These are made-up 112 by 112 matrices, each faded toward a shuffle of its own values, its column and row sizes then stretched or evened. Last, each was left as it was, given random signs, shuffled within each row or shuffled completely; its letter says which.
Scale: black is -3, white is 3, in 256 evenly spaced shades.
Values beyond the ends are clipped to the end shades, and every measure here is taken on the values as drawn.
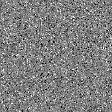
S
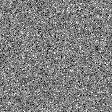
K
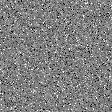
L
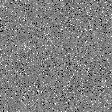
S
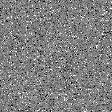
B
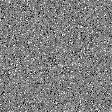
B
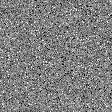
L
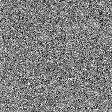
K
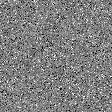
L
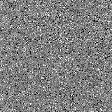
S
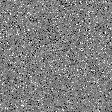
L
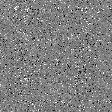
S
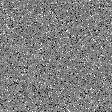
L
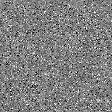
S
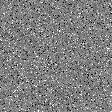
L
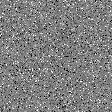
L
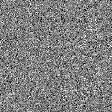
S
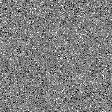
S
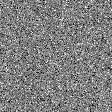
L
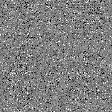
S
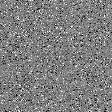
B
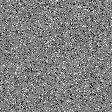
L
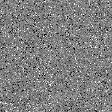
B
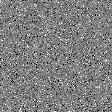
S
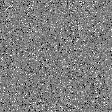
B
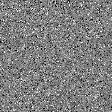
B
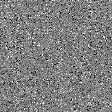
S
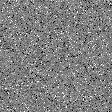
L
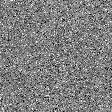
L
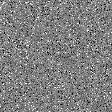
B
